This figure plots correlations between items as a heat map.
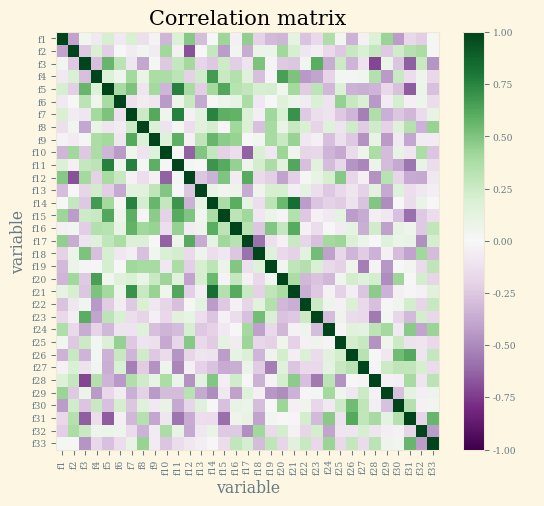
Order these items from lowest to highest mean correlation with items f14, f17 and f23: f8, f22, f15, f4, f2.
f22, f2, f8, f4, f15
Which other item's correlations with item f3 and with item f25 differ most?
f18
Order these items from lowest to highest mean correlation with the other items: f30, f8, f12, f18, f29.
f29, f18, f12, f30, f8
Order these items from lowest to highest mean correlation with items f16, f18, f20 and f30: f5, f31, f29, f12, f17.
f29, f12, f17, f31, f5
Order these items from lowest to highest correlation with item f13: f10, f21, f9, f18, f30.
f21, f18, f30, f9, f10
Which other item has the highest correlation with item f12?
f17
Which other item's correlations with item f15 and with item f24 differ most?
f31
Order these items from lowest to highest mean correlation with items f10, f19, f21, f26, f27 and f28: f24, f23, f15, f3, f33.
f3, f23, f15, f24, f33
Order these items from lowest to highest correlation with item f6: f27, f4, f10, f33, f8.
f10, f33, f8, f4, f27
